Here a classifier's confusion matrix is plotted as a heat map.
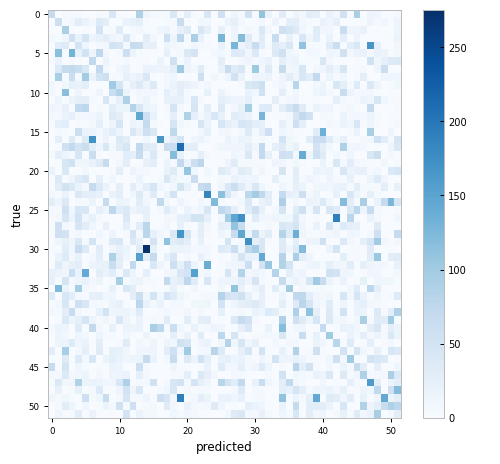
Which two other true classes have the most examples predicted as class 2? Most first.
10, 43
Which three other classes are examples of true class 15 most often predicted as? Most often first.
40, 47, 18
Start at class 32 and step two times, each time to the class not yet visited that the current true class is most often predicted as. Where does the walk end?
25
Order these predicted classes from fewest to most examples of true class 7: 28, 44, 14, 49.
44, 14, 28, 49
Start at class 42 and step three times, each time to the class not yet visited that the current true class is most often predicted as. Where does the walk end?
19
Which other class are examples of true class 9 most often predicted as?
36
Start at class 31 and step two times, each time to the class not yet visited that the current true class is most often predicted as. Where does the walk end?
20
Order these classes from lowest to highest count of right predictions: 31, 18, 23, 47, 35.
35, 18, 31, 47, 23
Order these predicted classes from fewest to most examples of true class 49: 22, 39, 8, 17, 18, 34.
18, 22, 17, 8, 34, 39
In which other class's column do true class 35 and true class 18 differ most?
37
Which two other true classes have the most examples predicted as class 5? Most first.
33, 8
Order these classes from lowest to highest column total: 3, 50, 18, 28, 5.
50, 3, 5, 18, 28
